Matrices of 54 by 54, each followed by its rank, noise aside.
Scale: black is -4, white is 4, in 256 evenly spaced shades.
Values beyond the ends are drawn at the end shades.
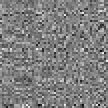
five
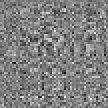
five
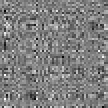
five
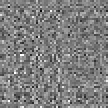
seven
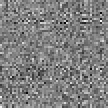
six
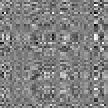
four
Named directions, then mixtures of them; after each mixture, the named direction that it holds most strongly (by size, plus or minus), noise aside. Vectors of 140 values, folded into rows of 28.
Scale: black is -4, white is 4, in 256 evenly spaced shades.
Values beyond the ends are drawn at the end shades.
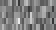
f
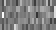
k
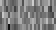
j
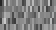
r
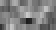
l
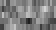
l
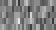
f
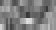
l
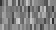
f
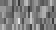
f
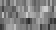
l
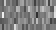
k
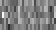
j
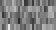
j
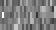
k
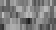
l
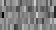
k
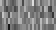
j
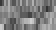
l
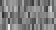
j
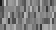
r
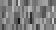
f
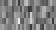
f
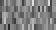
r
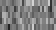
j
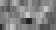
l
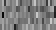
k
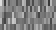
r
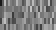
r
